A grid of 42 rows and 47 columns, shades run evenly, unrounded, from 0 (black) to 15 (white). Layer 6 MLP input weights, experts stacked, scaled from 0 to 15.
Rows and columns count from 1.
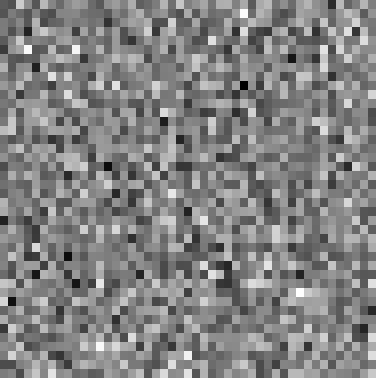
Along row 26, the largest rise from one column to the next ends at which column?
6
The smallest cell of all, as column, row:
31, 10
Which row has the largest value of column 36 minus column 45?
4
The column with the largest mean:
41
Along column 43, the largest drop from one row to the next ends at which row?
19
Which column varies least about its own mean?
12
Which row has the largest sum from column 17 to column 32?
42
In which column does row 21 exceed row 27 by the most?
25
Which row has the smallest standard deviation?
17
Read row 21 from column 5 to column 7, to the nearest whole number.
9 7 7
